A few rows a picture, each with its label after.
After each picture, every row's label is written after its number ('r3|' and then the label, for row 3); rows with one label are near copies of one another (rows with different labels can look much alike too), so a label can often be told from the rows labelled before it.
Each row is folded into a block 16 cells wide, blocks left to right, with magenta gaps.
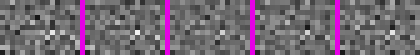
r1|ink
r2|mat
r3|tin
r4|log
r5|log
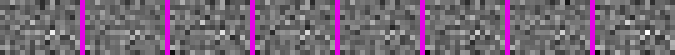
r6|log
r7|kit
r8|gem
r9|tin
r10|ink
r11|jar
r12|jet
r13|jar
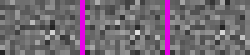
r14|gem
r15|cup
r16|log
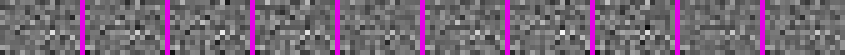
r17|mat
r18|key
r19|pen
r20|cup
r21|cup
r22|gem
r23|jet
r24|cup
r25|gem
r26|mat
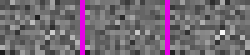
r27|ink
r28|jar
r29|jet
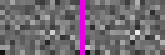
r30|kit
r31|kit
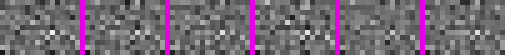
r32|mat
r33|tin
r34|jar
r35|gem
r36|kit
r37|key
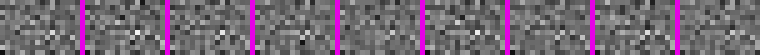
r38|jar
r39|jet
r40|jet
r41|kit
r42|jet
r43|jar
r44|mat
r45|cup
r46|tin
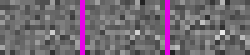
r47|jet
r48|key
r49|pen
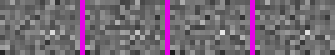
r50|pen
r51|gem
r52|mat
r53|log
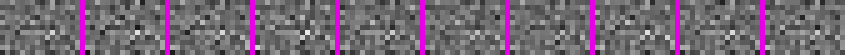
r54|key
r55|tin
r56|mat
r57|kit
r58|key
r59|mat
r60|gem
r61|pen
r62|key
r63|log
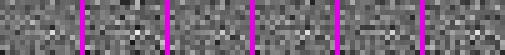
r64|pen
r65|key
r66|kit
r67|kit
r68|key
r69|key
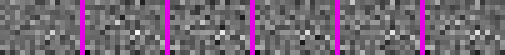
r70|jar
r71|jar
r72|log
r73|kit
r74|kit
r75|pen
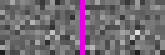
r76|log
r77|key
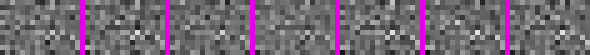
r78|key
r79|gem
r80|jet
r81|cup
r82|key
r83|pen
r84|tin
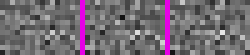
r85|cup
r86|ink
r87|cup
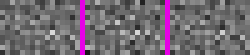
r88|log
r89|jar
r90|log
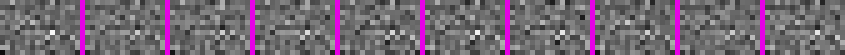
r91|pen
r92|tin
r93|cup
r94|key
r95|key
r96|kit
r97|key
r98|pen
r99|mat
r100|log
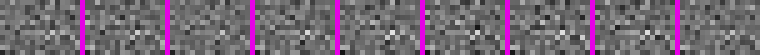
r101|tin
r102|ink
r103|kit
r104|kit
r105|pen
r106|key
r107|mat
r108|cup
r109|ink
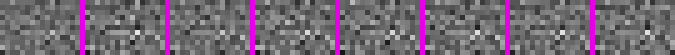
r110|kit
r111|cup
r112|mat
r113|kit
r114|kit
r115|log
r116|cup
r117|log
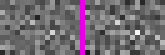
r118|ink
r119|jar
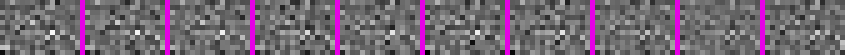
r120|pen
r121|mat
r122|mat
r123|key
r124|log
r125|kit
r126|cup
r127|key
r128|key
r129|tin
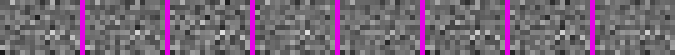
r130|log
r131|log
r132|jet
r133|key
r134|kit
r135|mat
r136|jet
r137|key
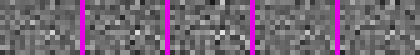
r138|pen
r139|jet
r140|key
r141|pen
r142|tin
